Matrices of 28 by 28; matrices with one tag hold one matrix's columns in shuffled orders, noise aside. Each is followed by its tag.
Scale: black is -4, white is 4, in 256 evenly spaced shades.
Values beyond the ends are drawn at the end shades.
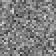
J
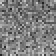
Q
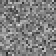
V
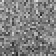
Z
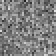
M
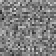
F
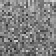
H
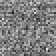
F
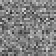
F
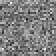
F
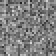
M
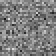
F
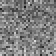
Q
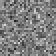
J
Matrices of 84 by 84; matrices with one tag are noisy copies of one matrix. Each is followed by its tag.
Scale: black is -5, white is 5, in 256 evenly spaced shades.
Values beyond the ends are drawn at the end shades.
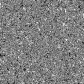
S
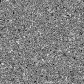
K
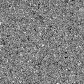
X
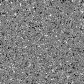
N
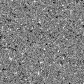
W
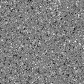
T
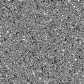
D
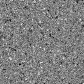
W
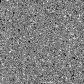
K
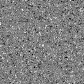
X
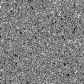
T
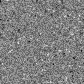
K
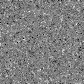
D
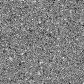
W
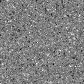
K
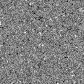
X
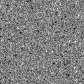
T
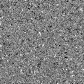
X
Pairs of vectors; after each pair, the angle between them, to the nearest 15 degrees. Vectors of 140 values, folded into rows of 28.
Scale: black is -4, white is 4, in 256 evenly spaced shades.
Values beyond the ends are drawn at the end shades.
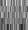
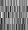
45 degrees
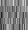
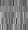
135 degrees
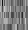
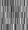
75 degrees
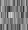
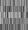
45 degrees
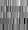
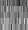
150 degrees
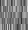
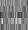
90 degrees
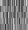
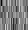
135 degrees
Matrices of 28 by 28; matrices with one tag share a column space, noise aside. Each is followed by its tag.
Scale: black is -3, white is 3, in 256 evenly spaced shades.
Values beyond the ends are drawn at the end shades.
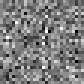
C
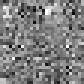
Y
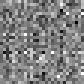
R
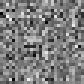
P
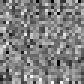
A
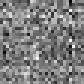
P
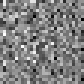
P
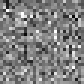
P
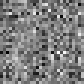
R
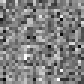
P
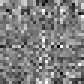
Y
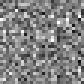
P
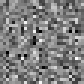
C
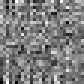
A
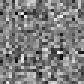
R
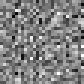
P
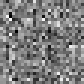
P
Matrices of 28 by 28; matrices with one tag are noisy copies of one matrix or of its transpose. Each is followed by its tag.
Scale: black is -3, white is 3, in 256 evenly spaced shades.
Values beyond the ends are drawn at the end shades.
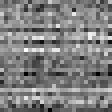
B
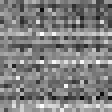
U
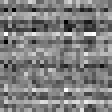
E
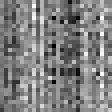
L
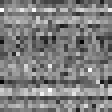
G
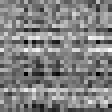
B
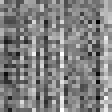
U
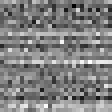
U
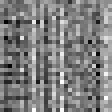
U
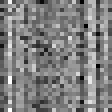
G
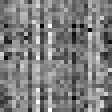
B
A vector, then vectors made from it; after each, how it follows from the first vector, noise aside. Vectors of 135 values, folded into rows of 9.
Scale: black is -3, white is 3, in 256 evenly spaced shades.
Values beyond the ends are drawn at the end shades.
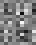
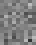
wrapped around, shrunk.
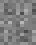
shrunk.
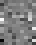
wrapped around, partly zeroed.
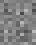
shrunk.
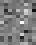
partly zeroed.
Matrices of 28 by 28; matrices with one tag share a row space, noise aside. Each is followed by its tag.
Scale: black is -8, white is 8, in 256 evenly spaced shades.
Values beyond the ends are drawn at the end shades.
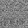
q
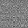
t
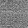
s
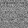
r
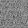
t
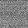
r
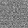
t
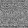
r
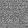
q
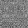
r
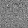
s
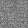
r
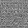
s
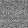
q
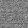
s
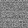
s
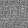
t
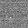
t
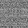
t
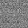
t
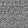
q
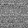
r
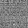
t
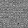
t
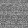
s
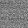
t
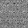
t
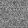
t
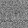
s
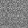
t
